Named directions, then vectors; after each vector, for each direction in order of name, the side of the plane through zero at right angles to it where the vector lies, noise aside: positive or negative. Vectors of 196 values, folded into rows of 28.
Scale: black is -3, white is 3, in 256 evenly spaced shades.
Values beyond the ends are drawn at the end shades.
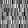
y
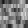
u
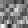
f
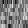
positive, positive, negative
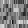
positive, negative, positive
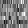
negative, positive, negative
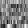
negative, negative, negative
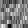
positive, positive, negative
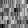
negative, positive, positive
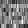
positive, positive, positive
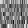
negative, negative, negative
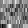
negative, negative, positive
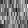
negative, positive, positive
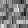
positive, negative, positive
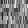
negative, positive, positive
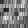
negative, positive, positive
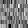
positive, positive, negative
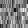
negative, positive, positive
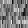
positive, negative, positive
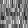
negative, negative, positive
